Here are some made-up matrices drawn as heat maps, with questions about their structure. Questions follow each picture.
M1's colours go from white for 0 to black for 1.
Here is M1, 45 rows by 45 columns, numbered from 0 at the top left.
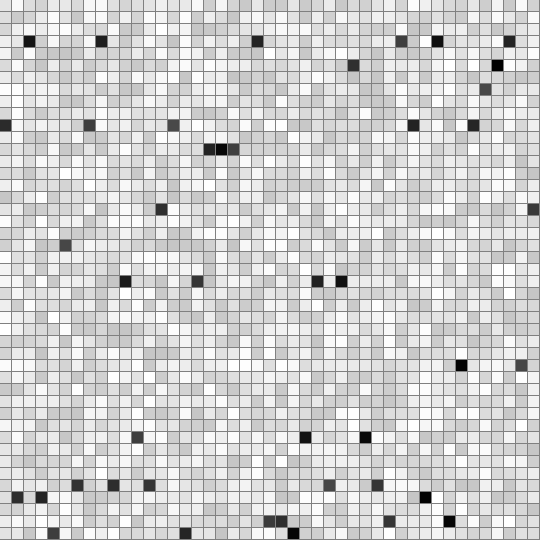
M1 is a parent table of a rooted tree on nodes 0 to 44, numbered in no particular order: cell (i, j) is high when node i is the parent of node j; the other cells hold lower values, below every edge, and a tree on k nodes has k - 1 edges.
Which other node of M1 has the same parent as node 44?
13
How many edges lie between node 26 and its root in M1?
8
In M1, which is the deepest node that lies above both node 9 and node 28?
23
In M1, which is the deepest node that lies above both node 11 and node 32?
36
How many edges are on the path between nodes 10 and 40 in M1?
2
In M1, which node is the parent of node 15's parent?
17
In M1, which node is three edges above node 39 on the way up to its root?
43
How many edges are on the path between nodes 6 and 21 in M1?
9
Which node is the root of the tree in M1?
20
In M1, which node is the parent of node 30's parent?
3
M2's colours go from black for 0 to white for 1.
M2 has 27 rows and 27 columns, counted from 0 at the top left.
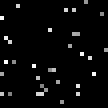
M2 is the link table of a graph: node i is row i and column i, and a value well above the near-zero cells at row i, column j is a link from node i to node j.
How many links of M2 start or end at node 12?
3
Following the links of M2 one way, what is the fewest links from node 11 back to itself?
6
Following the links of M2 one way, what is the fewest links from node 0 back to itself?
5
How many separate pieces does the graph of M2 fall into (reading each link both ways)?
5
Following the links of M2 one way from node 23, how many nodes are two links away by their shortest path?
4
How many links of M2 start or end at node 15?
3
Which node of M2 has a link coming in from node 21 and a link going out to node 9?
node 19
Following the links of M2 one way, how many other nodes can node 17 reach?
7
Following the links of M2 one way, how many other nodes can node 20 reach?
7
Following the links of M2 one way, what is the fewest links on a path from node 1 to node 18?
6
